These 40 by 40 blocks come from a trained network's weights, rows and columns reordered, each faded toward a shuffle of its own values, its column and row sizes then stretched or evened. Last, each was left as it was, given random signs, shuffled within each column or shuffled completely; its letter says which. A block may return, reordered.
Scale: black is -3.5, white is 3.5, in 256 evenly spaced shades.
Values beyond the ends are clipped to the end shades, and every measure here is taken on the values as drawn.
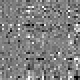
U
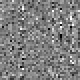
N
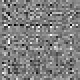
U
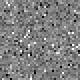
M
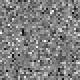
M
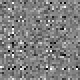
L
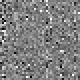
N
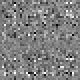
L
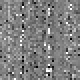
N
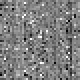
N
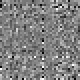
L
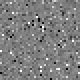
M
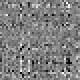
U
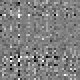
L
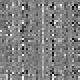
U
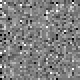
N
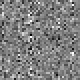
N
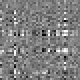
U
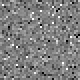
M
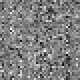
N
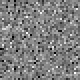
M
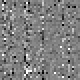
N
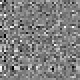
U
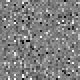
N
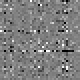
L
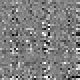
U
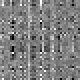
U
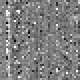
N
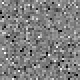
M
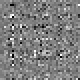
L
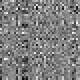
U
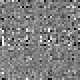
L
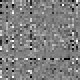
L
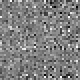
L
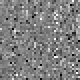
N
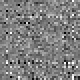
L
